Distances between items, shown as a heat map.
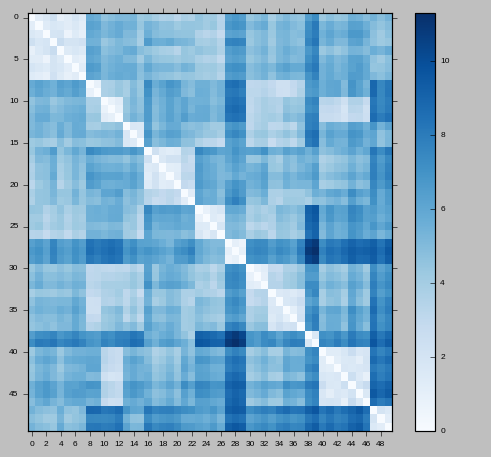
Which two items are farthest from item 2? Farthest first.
39, 38
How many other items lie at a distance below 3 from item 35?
6
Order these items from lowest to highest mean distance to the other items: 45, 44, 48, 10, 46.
10, 46, 45, 44, 48
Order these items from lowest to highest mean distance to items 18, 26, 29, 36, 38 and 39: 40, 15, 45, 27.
15, 40, 27, 45
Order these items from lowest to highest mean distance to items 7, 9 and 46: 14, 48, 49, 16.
14, 16, 48, 49
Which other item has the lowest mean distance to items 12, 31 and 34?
30
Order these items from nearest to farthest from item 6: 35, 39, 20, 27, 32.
20, 32, 35, 27, 39
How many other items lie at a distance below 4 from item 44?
9
